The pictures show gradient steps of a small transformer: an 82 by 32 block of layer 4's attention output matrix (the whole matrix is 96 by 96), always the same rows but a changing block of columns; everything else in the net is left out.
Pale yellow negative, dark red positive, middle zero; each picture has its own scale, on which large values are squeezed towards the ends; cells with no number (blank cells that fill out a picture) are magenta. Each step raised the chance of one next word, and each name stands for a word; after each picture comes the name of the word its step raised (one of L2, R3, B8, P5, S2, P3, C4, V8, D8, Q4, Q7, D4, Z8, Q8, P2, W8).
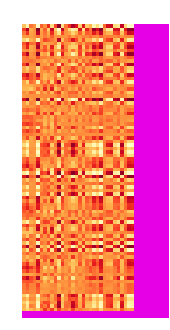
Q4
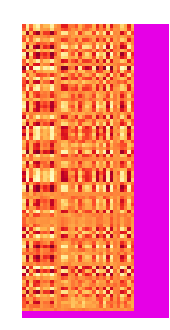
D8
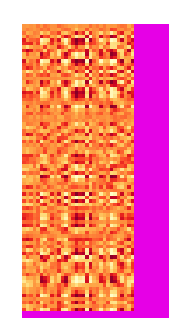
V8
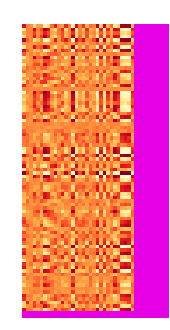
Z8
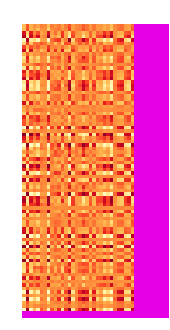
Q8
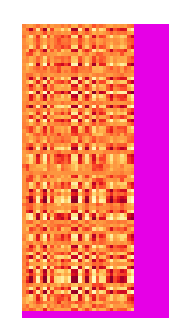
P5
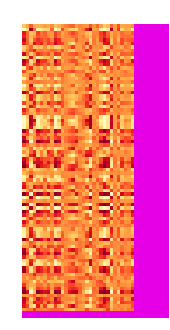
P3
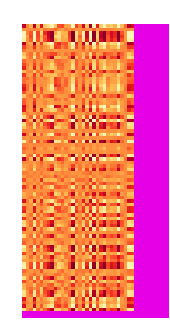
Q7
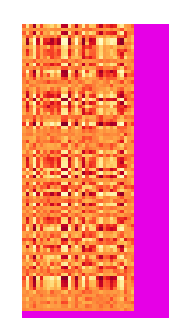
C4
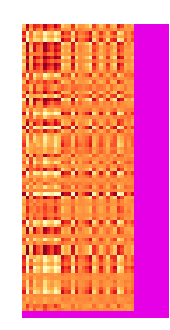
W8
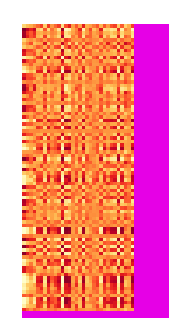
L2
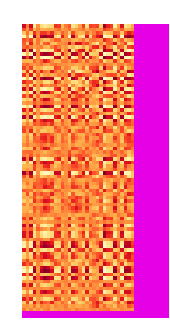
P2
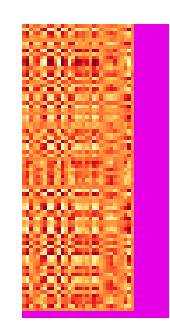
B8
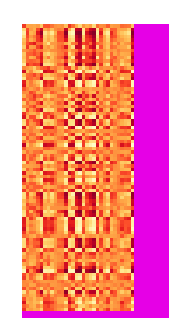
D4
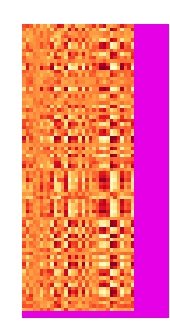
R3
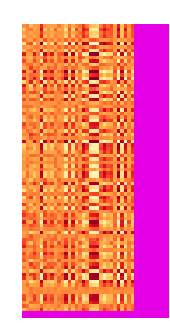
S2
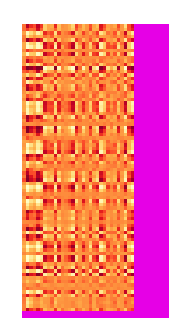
D8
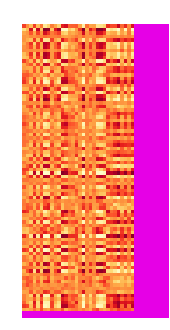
Q4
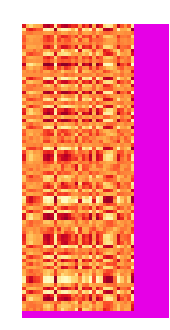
P5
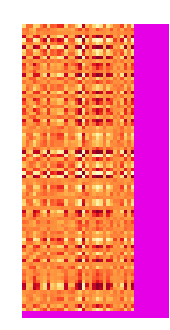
Z8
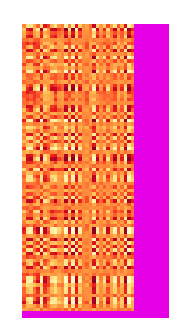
L2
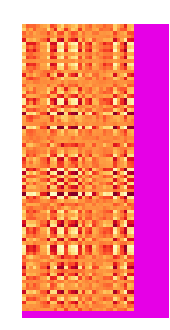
W8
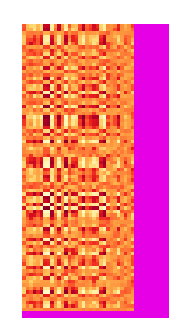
P3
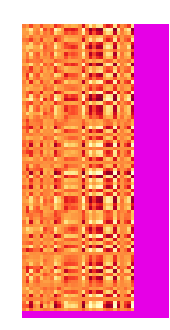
Q4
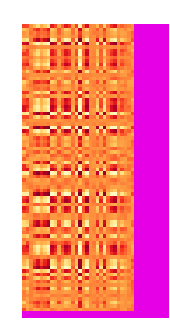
W8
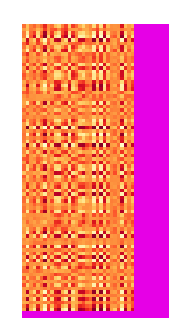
Q8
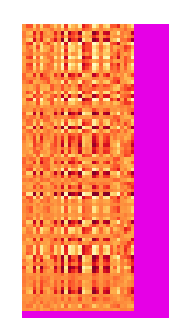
W8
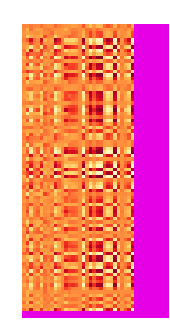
Z8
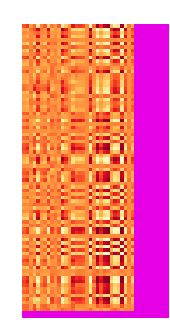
L2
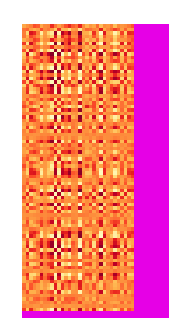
S2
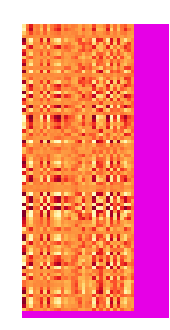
P3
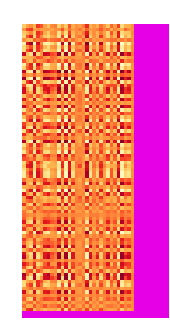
S2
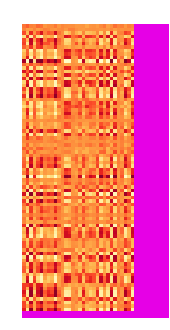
V8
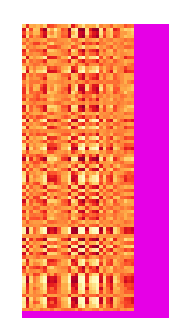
L2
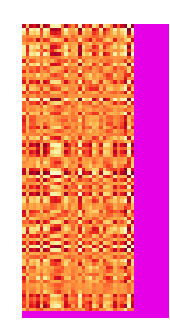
Q4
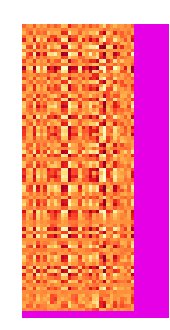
D8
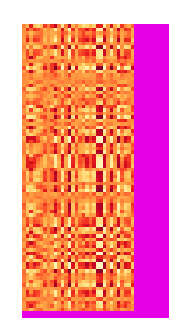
R3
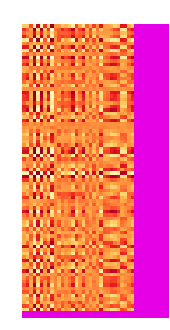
Z8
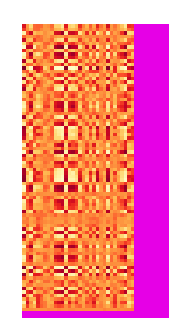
D8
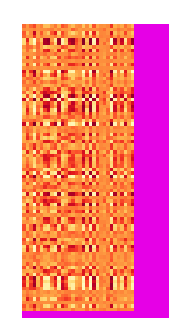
C4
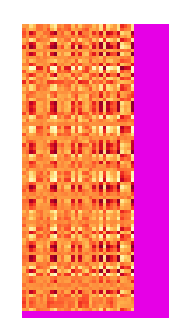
D8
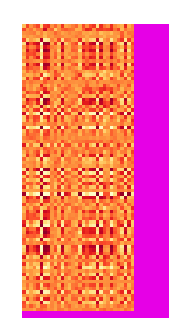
W8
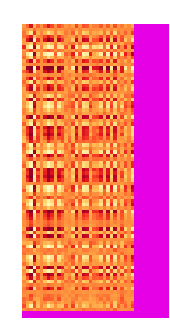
D8
